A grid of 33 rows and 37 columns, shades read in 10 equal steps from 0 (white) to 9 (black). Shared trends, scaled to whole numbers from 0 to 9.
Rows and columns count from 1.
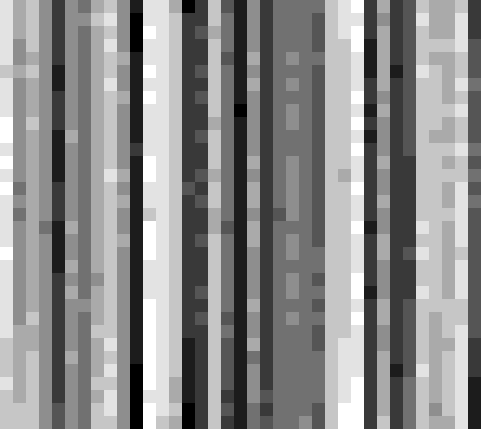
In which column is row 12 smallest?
28
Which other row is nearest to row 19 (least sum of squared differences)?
16
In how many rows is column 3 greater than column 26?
20
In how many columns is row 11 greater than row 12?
7
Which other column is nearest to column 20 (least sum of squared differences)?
10
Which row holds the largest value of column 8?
22
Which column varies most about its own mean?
37
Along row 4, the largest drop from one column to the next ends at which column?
12
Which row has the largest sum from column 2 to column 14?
17
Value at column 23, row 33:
5
